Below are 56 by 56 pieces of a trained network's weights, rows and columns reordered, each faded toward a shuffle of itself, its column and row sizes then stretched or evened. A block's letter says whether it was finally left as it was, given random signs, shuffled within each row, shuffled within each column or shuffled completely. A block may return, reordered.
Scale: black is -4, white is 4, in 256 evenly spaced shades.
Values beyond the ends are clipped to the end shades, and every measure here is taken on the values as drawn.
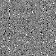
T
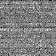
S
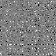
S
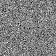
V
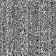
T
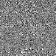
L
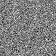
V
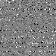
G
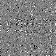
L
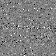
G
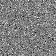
V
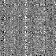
S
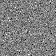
V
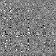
S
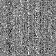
T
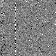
T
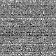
S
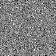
G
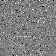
G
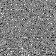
G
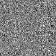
L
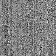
T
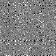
L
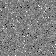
V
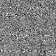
G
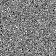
V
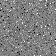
V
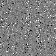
T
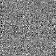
L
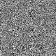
L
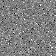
G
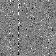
T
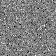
V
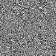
L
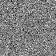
V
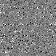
G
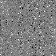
T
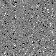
T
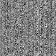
T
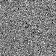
V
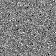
V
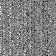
T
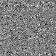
G
